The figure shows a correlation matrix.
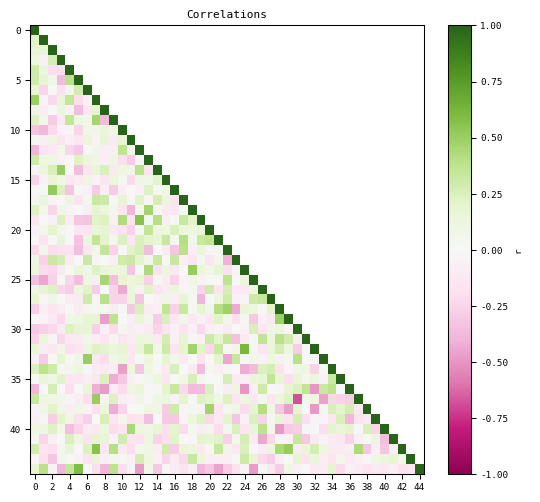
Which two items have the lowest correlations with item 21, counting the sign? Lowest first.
44, 5
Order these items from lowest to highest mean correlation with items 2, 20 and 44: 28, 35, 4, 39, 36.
39, 28, 35, 4, 36
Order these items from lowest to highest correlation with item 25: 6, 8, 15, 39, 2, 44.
44, 2, 15, 6, 39, 8
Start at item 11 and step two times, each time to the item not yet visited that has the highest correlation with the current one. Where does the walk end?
26
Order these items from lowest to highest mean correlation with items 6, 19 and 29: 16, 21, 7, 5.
16, 5, 7, 21
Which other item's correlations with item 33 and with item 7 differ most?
37
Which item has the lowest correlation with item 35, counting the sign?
9
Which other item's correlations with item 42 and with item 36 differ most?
7
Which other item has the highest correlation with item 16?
2
